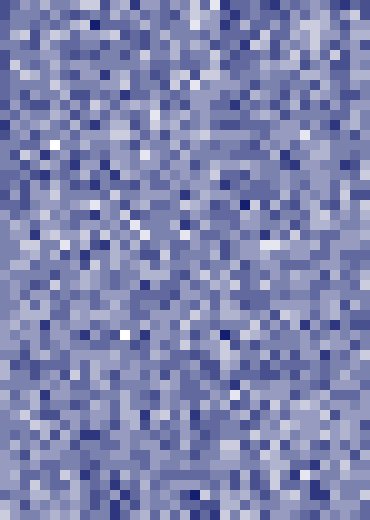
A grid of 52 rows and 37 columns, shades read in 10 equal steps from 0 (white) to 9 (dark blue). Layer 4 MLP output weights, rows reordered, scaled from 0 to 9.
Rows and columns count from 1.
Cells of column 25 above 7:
2
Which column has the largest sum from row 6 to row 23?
1
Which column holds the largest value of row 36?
33
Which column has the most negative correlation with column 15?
27
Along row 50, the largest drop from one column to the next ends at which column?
21
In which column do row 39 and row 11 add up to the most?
24
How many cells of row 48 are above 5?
14
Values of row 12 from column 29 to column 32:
7 5 5 5
